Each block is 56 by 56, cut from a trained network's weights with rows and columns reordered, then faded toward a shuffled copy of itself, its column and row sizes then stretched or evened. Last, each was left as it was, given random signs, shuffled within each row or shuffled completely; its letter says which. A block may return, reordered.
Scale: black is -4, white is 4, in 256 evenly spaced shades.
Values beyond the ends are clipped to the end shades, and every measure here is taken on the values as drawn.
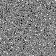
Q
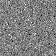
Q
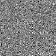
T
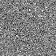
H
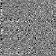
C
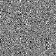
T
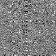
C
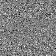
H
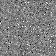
Q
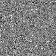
H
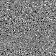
H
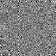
C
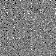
T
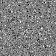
H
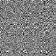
C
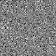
T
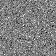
Q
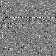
H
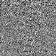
T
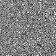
T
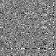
C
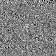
H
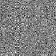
C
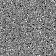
Q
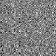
C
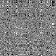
C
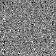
T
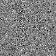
T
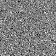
H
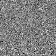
H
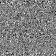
H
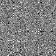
T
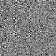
C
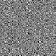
C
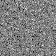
Q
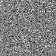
H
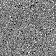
Q
